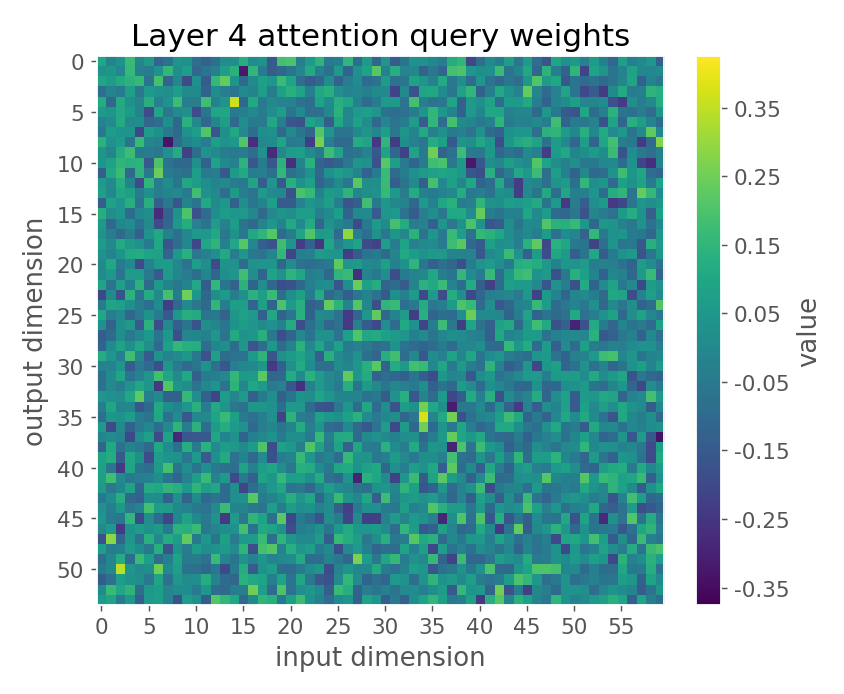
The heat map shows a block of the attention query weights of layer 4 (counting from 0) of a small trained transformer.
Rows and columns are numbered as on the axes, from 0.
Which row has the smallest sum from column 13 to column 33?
45
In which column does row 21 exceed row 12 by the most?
44
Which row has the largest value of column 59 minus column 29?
8
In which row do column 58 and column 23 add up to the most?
7
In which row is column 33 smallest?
25
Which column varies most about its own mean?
37
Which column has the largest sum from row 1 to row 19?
2
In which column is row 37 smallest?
59
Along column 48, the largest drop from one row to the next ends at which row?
47
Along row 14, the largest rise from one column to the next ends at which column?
28
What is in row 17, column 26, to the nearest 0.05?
0.3
